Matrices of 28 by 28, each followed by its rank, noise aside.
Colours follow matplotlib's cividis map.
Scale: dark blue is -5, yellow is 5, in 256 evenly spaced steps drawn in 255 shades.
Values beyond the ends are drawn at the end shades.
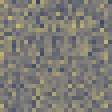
eight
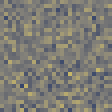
eight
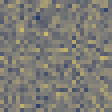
seven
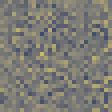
seven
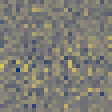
five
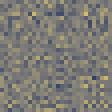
five
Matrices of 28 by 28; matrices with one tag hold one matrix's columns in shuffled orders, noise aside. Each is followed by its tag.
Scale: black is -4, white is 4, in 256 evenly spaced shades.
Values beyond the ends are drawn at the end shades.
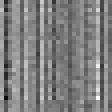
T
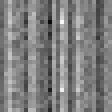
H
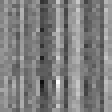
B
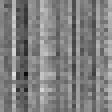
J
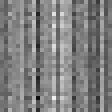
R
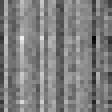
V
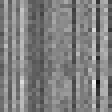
B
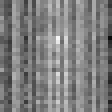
V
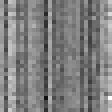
R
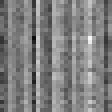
V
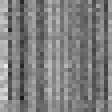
T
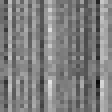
B
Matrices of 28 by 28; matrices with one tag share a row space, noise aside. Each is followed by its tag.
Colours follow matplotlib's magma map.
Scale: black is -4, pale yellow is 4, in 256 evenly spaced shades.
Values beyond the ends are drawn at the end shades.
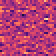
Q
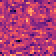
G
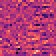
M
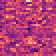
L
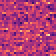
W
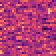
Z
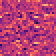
M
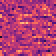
Z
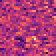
Q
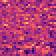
W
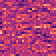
Z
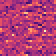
L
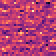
W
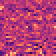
L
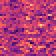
G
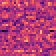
W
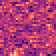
G
